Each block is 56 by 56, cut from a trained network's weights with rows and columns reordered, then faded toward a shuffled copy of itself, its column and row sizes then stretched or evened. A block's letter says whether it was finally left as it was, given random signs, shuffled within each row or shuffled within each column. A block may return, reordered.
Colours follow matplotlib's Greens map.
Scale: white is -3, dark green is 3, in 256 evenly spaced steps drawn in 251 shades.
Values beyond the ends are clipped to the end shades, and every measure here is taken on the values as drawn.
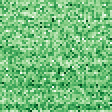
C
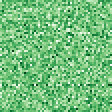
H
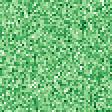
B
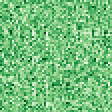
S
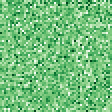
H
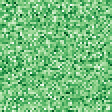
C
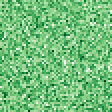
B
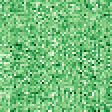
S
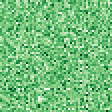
S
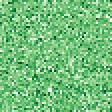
H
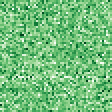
C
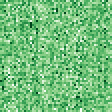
B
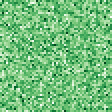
B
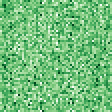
B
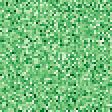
H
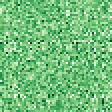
S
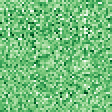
S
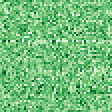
S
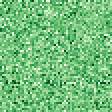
C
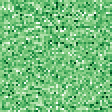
S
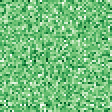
H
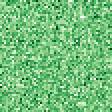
C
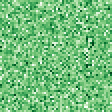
B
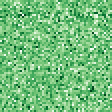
H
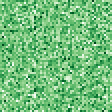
B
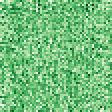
S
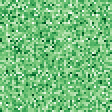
H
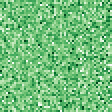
B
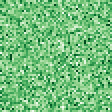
B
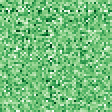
H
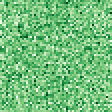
S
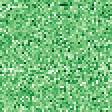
C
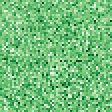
H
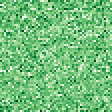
C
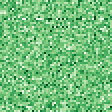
C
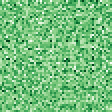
S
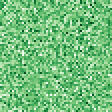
H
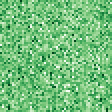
B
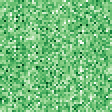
B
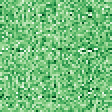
S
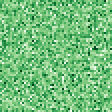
B
